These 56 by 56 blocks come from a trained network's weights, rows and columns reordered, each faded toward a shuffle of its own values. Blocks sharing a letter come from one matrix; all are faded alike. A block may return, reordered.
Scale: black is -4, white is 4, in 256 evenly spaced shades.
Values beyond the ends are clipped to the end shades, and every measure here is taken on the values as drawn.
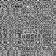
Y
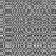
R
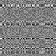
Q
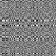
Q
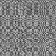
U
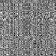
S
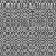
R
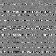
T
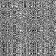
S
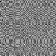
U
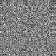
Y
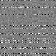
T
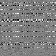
T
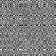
Q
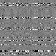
T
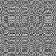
R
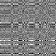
Q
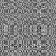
U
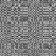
R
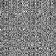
S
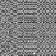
R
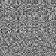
Y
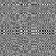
Q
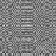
R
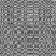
R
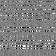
T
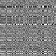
Q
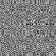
Y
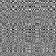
Q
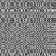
R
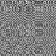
U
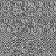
Y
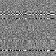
Q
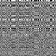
Q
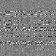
T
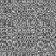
Y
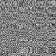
Y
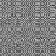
R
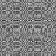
R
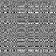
Q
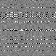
T
